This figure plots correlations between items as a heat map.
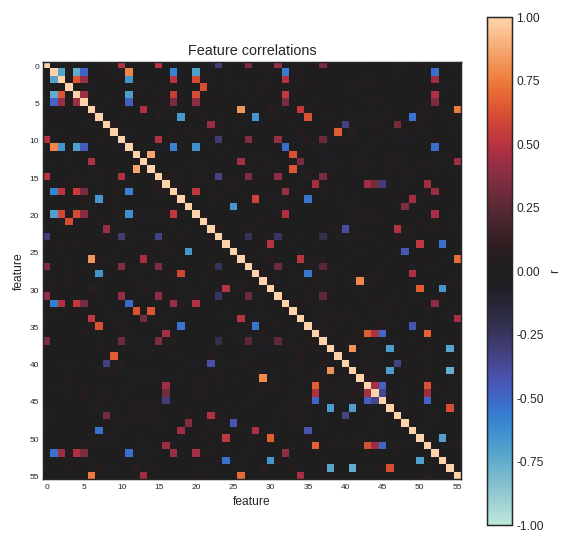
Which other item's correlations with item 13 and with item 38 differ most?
41
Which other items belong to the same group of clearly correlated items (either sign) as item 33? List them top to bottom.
12, 14
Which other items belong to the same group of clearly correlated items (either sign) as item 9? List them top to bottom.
39
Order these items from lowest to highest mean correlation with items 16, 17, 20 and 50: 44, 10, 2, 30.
10, 44, 30, 2
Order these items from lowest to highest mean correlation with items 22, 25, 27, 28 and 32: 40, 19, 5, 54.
19, 40, 54, 5
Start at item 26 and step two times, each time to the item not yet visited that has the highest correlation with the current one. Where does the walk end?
55
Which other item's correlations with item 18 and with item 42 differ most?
29
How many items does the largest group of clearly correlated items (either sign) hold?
9
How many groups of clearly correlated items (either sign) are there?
13
